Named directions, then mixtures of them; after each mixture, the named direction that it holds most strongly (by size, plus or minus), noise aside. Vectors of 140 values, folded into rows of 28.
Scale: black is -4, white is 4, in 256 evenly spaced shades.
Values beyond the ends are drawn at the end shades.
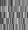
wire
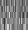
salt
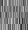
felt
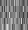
salt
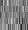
felt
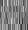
felt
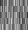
felt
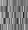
wire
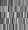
wire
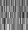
salt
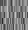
wire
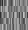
wire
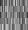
felt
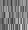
felt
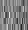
felt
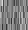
felt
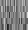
salt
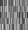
wire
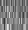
salt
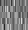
salt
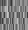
wire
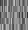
wire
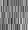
felt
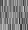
felt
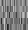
salt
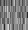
salt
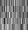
salt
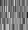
salt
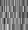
salt
